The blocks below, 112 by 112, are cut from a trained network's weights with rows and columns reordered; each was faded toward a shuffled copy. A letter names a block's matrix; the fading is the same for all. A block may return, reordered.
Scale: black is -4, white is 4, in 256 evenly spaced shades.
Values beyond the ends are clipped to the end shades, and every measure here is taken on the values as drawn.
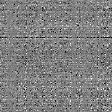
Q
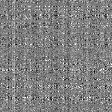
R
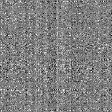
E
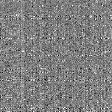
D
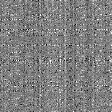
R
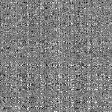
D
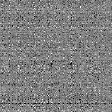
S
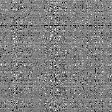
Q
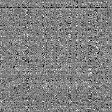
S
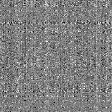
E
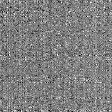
E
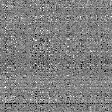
Q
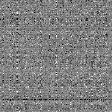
S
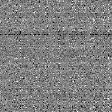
S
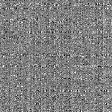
E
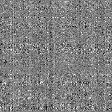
E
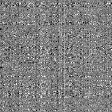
E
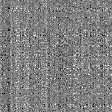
R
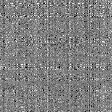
R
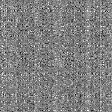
D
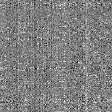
E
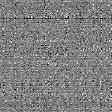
S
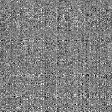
E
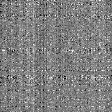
R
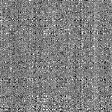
E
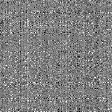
D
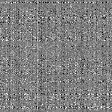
R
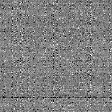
S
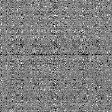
S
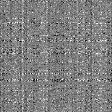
R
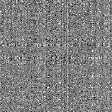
E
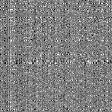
R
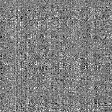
E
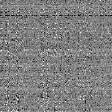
Q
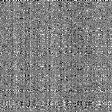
R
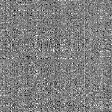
E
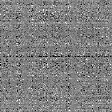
Q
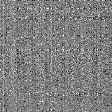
E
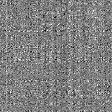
E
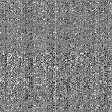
E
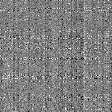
R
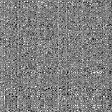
E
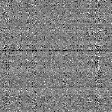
S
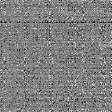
Q
